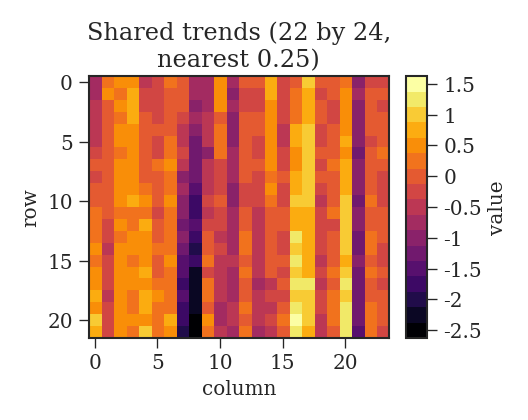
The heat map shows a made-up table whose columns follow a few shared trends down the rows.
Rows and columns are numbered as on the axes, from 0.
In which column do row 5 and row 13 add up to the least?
8
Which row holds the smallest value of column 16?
0
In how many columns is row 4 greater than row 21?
11
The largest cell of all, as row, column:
20, 16
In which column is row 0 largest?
17
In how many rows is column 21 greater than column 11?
1
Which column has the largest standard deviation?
7
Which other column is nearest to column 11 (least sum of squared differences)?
21
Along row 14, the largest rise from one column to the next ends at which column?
9
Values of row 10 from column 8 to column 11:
-1.75 -0.25 0 -1
